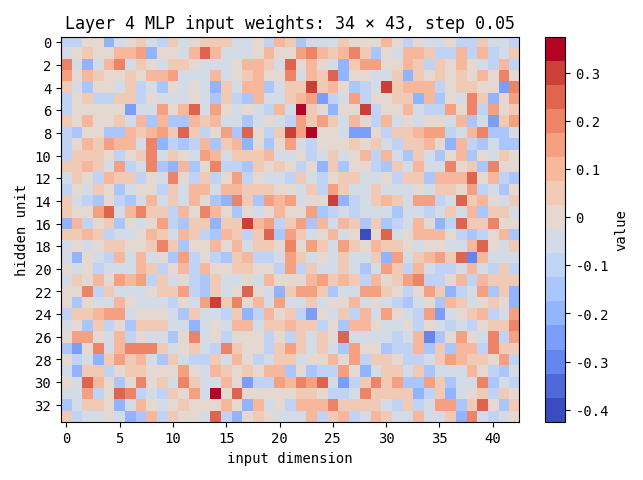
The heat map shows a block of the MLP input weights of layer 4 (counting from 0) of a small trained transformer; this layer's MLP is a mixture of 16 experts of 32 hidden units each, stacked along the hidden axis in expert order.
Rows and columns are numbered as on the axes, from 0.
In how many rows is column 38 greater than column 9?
19
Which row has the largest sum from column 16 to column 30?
18
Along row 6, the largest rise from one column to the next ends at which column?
22
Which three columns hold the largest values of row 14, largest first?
25, 37, 16
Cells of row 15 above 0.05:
10
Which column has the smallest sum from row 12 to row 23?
28
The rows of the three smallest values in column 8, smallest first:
1, 7, 21
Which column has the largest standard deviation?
14
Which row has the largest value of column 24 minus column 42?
30
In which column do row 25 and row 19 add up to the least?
38
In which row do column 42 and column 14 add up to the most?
31
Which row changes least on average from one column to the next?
0
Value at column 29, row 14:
0.05
